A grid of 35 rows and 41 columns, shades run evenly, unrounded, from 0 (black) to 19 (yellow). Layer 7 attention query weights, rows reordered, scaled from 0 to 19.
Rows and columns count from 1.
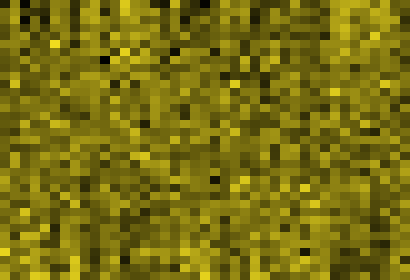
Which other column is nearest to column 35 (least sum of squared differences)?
10
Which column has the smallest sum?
31
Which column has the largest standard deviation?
3
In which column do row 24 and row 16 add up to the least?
15
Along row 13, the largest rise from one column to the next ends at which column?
12
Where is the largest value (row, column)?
6, 6
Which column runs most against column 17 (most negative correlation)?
35
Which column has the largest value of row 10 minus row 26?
9
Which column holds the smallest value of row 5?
33
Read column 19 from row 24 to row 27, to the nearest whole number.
9 8 9 11
